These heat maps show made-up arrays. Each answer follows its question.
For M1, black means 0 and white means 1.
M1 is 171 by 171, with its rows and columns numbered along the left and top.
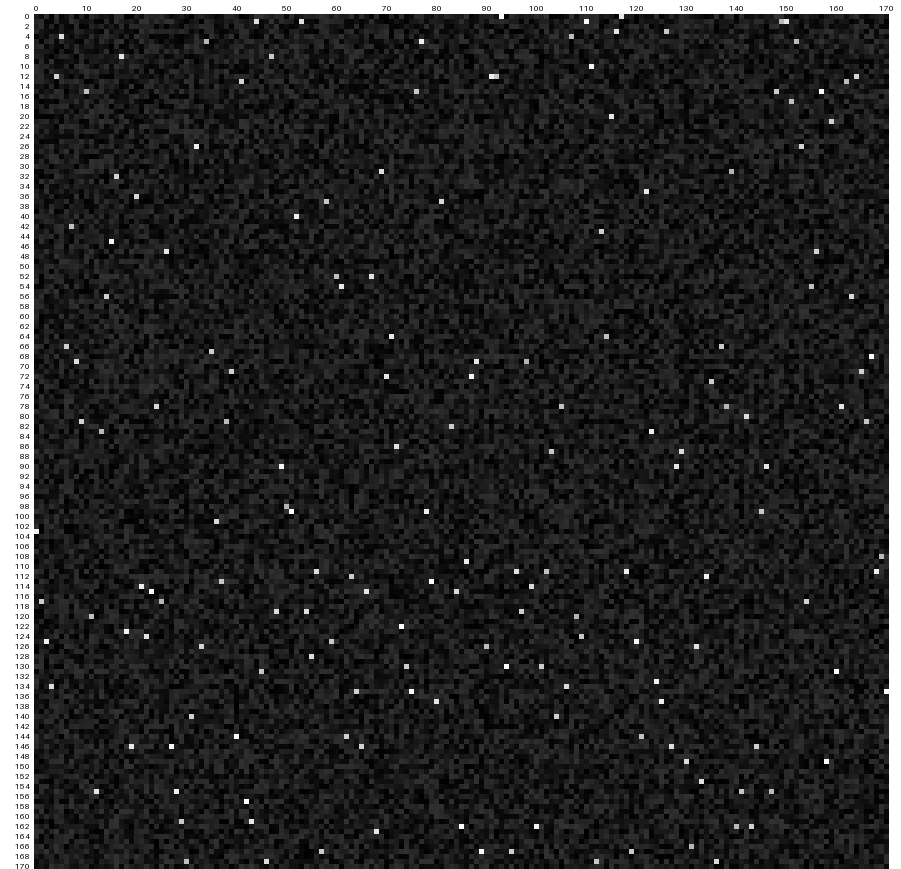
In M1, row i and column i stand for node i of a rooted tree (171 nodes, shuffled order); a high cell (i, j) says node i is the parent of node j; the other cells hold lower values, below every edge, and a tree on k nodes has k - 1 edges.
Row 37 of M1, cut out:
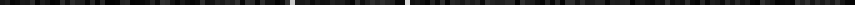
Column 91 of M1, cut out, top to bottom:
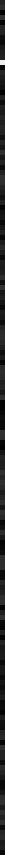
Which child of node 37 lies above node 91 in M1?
81
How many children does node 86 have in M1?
1
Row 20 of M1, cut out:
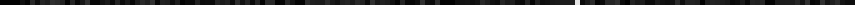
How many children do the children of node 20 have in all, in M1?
3
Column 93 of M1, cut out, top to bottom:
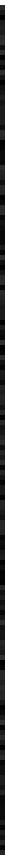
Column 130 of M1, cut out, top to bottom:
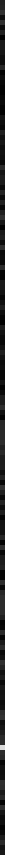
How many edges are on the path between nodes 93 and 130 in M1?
5
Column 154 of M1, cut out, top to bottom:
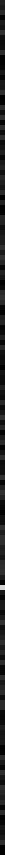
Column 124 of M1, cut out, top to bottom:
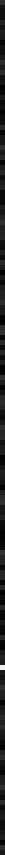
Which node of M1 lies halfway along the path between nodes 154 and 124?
87
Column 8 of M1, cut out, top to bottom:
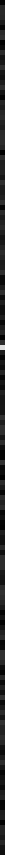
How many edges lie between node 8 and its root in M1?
7
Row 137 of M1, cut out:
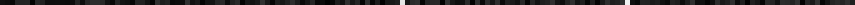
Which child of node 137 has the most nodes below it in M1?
125
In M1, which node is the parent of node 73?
122
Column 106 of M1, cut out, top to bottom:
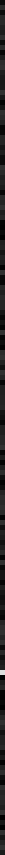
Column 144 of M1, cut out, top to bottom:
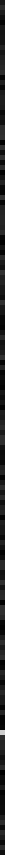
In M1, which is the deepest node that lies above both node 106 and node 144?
134
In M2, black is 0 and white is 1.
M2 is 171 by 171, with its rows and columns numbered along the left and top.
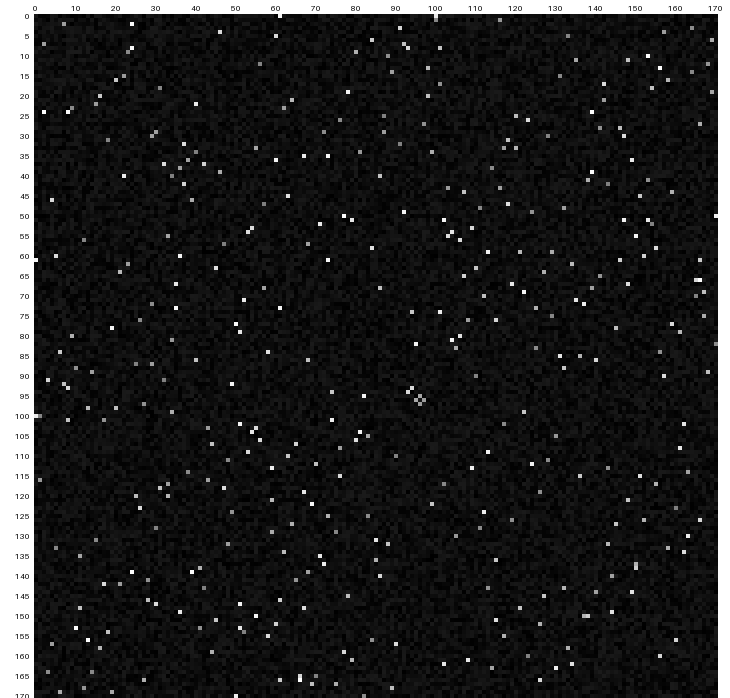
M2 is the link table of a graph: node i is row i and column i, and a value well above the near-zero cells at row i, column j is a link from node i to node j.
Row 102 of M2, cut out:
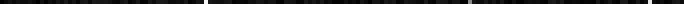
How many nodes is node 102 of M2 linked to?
3
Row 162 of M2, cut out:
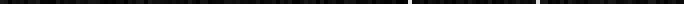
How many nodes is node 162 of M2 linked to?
2
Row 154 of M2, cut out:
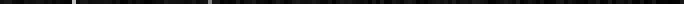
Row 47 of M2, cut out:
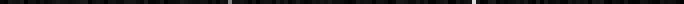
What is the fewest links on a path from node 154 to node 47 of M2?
4
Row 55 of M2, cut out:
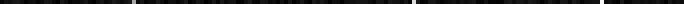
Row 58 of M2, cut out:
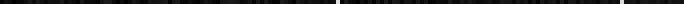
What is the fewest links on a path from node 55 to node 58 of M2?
4
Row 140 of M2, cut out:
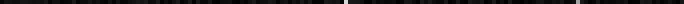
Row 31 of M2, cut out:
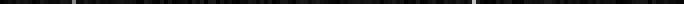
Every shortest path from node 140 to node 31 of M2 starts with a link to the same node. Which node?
node 86
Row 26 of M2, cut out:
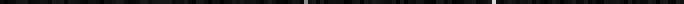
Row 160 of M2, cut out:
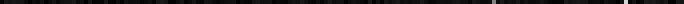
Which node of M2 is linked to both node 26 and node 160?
node 123
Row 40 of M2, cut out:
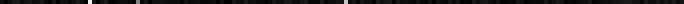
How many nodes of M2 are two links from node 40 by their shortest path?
5
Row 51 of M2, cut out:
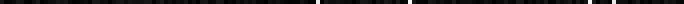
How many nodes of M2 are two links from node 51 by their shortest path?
6
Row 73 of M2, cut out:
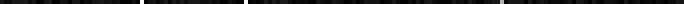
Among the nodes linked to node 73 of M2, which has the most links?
node 61
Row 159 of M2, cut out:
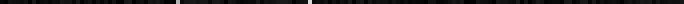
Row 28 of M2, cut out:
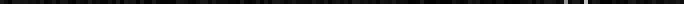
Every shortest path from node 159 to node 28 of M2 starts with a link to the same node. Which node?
node 44
